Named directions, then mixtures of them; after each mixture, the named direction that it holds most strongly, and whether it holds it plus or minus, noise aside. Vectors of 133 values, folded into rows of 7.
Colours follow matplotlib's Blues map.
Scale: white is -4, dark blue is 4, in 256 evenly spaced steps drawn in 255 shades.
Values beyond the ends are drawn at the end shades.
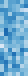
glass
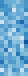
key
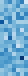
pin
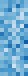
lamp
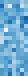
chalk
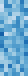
glass, minus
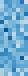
pin, plus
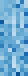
lamp, plus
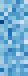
key, minus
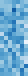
key, minus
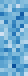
lamp, minus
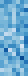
key, plus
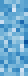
key, plus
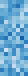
lamp, plus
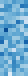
chalk, minus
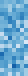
lamp, minus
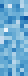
chalk, plus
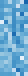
pin, minus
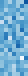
pin, minus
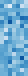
chalk, plus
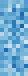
lamp, minus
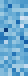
chalk, minus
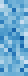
key, minus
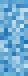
lamp, plus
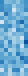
key, plus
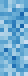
lamp, minus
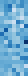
lamp, plus
